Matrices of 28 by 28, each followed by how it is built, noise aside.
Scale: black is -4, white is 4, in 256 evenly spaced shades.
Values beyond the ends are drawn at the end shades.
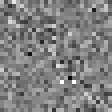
block diagonal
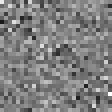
block diagonal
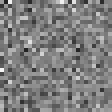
low rank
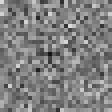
noise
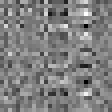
low rank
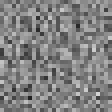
blocks
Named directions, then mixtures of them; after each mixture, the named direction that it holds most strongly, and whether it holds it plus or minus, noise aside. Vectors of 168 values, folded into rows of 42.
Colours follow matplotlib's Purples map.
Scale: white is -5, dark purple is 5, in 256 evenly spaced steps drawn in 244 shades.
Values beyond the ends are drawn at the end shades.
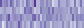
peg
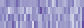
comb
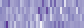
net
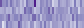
peg, plus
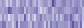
comb, minus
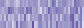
comb, minus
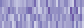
comb, minus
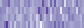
net, plus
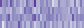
peg, plus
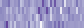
net, plus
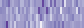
net, plus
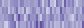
net, minus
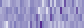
net, minus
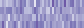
peg, minus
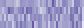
comb, minus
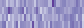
comb, minus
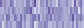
peg, plus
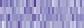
peg, plus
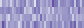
peg, minus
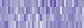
net, plus
